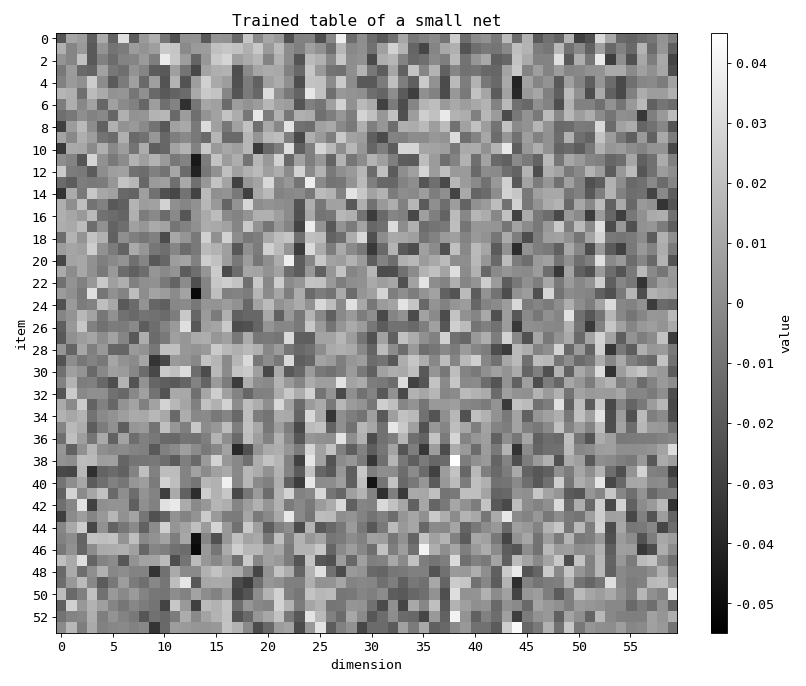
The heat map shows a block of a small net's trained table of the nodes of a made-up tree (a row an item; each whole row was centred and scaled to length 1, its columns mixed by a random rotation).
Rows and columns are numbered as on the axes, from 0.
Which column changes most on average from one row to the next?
10
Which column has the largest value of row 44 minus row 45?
13
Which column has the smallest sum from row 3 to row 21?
23
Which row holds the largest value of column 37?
7
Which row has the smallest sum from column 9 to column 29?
25
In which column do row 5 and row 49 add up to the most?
24
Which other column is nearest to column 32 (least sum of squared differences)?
50
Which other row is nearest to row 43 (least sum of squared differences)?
20
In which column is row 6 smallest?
12
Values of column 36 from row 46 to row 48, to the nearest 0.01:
0.01 -0.01 -0.02
